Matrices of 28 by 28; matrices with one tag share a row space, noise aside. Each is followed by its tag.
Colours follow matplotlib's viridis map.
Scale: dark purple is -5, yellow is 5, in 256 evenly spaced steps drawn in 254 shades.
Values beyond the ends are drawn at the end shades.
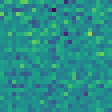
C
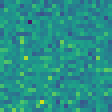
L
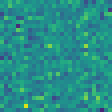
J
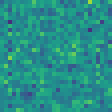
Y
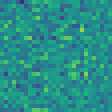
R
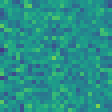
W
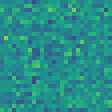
C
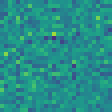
W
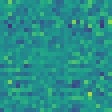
Y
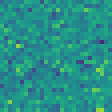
J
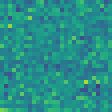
J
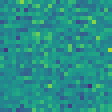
L
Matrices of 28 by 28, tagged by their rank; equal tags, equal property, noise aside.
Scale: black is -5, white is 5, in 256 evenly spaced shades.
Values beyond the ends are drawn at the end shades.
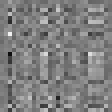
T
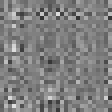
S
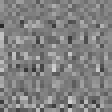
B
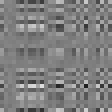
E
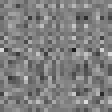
S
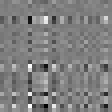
E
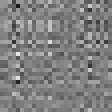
S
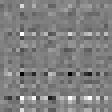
E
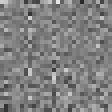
B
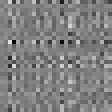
T
